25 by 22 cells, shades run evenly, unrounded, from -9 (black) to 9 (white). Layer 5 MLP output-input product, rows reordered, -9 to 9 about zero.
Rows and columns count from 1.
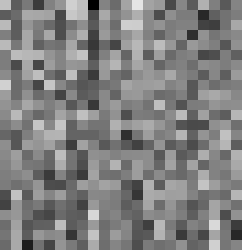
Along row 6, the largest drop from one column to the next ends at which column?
9
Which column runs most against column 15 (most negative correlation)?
10
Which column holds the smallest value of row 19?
13
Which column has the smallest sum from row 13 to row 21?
7
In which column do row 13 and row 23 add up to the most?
6
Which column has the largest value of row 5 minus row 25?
3
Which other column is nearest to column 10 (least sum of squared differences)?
16
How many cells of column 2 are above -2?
19
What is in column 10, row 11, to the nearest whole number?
1
